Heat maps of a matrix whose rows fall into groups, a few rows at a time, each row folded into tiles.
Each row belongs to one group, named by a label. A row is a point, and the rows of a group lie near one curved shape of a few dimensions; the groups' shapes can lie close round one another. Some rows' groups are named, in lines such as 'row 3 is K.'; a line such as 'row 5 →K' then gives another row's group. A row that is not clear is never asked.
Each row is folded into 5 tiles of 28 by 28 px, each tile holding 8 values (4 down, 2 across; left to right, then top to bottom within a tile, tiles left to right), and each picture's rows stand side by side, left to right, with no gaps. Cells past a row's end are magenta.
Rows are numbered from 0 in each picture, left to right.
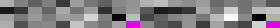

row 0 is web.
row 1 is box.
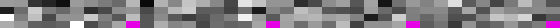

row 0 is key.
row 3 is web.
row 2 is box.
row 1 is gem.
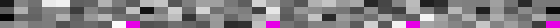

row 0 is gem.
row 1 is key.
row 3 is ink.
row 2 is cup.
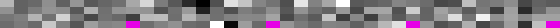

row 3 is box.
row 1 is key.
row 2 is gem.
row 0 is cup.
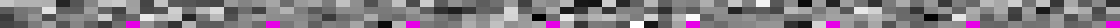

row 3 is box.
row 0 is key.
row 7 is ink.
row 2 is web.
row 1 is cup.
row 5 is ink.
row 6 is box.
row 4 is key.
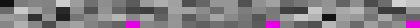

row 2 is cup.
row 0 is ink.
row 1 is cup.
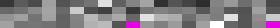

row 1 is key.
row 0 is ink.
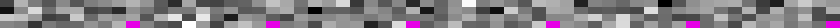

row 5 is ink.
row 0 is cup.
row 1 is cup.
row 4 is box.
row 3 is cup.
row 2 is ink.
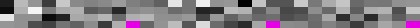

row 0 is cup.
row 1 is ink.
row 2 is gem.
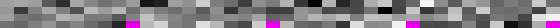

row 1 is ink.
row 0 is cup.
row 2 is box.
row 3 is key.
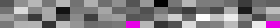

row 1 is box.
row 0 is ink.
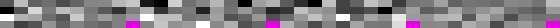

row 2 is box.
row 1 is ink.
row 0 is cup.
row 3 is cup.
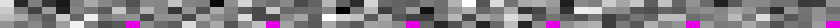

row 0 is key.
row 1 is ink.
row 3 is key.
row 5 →box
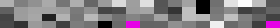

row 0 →key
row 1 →key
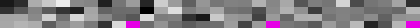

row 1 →cup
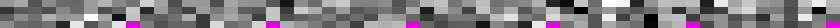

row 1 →box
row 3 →box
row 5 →gem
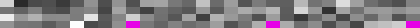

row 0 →key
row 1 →box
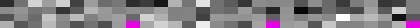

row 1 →ink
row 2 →box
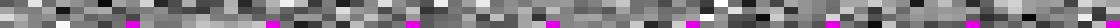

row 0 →ink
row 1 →box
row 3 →gem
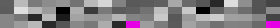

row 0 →ink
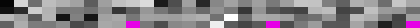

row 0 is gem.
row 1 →key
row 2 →cup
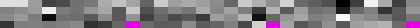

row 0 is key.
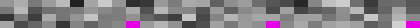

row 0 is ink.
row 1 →ink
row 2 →ink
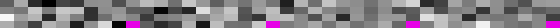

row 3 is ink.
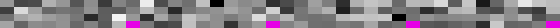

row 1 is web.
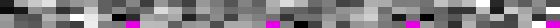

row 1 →cup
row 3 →gem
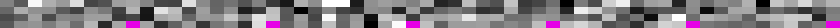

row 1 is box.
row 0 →cup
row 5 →key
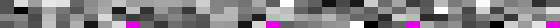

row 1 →box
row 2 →key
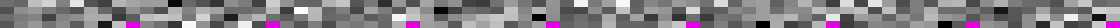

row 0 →cup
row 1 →cup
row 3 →box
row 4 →gem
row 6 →key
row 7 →box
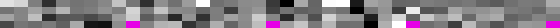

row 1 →ink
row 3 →cup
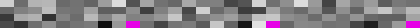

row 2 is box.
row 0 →key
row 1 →key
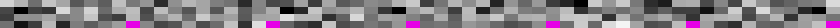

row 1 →box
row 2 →cup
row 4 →ink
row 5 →cup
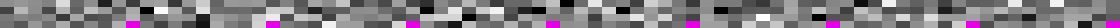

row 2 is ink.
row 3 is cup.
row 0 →box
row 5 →box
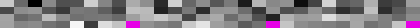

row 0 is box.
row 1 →ink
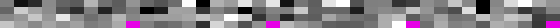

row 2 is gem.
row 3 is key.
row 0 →box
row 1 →key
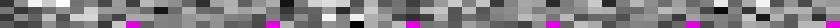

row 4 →cup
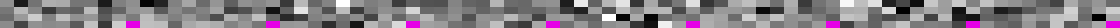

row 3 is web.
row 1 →ink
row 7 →box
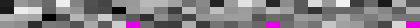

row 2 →ink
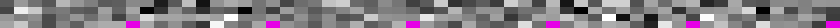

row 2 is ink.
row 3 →cup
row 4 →gem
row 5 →ink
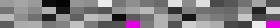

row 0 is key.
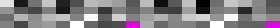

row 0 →key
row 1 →key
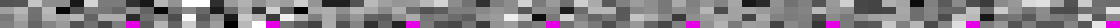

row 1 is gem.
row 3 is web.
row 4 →cup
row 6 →web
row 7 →gem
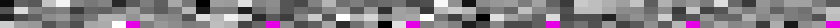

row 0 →gem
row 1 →key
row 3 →cup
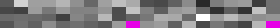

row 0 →gem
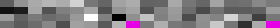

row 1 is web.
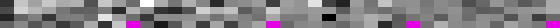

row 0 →gem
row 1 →web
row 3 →cup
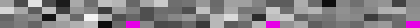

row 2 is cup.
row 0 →key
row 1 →box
